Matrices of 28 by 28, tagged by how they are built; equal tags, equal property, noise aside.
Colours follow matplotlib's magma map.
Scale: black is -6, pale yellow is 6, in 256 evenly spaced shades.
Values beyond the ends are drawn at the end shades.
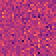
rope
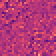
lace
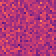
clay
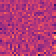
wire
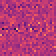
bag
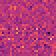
bag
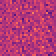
clay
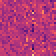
rope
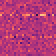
bag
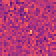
lace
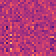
wire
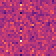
rope
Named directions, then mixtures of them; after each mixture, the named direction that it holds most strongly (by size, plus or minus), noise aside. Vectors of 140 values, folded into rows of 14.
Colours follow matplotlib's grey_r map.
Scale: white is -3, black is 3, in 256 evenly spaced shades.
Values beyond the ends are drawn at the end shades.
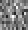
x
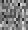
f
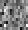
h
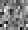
h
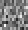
h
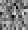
x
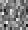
h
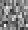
h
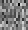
f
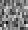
h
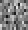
x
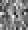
x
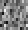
h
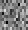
f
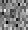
f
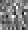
x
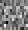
h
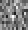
x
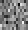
f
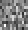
x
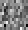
h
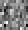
h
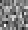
x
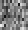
f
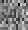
f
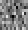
x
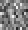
x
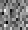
h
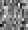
f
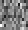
f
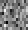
h
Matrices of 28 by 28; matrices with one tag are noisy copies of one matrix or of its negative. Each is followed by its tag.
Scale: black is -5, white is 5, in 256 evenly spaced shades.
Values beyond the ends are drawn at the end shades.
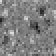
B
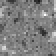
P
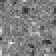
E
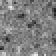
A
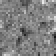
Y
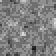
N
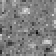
E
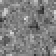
B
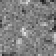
Y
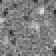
B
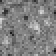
B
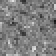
N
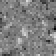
Y
